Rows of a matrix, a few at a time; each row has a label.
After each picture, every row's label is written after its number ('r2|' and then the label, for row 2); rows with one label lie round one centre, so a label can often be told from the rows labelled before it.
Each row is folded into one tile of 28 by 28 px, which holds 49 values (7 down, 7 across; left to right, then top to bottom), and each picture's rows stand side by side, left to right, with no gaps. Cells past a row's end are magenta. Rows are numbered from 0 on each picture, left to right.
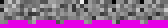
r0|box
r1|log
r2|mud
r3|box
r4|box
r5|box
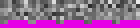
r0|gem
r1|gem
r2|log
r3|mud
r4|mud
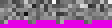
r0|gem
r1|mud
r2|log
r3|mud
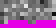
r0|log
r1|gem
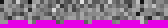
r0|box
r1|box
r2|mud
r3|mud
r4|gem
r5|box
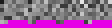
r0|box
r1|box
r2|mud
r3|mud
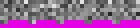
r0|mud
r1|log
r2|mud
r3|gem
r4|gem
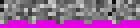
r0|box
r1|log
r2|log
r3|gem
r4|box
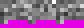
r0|log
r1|mud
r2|log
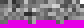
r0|gem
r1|log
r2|mud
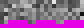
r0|log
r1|mud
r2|gem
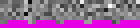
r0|gem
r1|box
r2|mud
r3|log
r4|mud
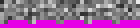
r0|box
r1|log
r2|gem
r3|log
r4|mud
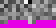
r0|mud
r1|box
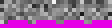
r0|box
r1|mud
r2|gem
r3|gem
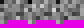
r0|box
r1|box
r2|box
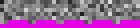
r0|box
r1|gem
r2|gem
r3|mud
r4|log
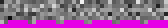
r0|box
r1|log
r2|mud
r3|gem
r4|gem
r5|gem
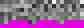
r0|log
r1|mud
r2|mud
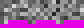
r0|log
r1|gem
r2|box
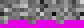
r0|log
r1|gem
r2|gem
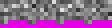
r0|log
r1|mud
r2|log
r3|gem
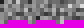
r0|box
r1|box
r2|log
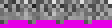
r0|mud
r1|mud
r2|mud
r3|mud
